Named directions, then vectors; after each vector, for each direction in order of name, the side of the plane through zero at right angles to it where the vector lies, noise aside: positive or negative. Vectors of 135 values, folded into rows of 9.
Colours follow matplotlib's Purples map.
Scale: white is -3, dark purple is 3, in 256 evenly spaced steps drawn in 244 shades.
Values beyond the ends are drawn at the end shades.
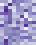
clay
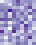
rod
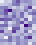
positive, positive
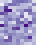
positive, positive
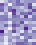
negative, positive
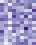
negative, positive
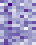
positive, negative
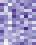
negative, positive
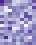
negative, negative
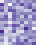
negative, positive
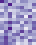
positive, negative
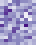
positive, positive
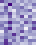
positive, negative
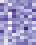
negative, positive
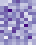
positive, positive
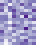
negative, positive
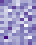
negative, negative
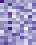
positive, negative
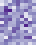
positive, positive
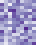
negative, positive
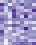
negative, positive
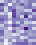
negative, positive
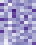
negative, positive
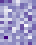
negative, negative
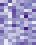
negative, positive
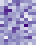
positive, positive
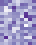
negative, negative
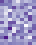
negative, negative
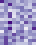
positive, negative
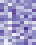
negative, positive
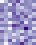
negative, positive
